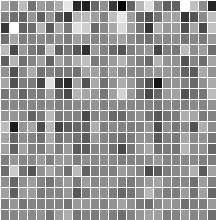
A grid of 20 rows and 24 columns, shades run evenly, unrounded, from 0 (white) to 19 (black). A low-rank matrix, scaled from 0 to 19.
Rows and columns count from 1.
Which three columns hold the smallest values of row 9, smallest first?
14, 24, 9
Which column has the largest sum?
18
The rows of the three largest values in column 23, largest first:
3, 16, 6
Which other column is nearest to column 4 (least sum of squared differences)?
23
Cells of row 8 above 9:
13
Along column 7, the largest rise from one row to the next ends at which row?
2
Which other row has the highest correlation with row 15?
20
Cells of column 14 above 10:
7
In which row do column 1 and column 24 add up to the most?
1
